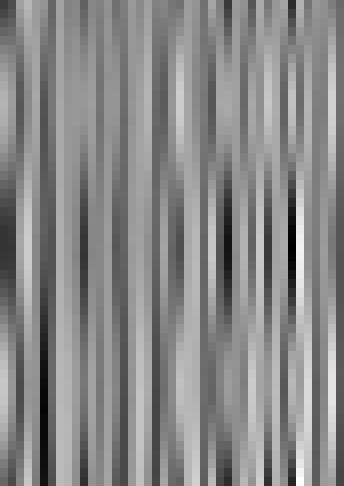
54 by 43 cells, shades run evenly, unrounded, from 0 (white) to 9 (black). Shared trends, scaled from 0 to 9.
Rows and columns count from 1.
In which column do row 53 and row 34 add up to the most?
6
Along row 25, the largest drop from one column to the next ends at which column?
38
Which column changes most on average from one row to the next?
37
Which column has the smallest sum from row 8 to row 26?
42
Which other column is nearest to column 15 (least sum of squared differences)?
22
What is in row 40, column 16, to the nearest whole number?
6
